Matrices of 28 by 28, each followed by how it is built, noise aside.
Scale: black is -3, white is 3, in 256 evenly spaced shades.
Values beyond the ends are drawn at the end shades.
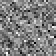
Toeplitz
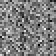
repeating rows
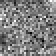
smooth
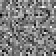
repeating columns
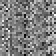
repeating rows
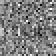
blocks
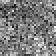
smooth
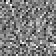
repeating columns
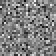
noise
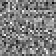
blocks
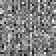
blocks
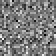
repeating columns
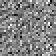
repeating rows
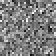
noise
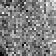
smooth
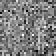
blocks
